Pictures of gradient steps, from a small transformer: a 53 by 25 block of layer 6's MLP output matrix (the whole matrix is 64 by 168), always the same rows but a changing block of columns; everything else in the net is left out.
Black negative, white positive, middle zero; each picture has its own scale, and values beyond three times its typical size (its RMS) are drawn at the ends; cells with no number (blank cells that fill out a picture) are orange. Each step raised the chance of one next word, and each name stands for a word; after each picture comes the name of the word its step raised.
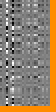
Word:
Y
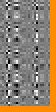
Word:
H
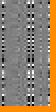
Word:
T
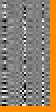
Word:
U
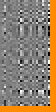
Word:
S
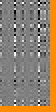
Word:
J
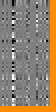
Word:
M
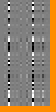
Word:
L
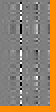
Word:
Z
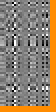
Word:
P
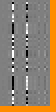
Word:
Z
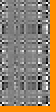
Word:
Z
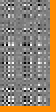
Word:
P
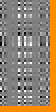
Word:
P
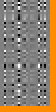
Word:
H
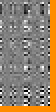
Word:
U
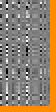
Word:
T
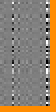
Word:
T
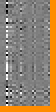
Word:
U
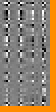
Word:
J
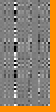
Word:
L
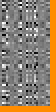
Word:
H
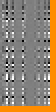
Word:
M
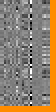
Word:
T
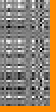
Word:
M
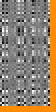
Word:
S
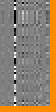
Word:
J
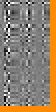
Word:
J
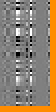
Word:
J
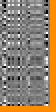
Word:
Y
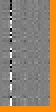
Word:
M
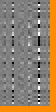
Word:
P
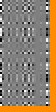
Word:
H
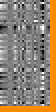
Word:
Z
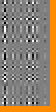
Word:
M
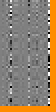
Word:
Y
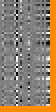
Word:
Y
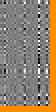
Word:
T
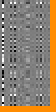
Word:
T
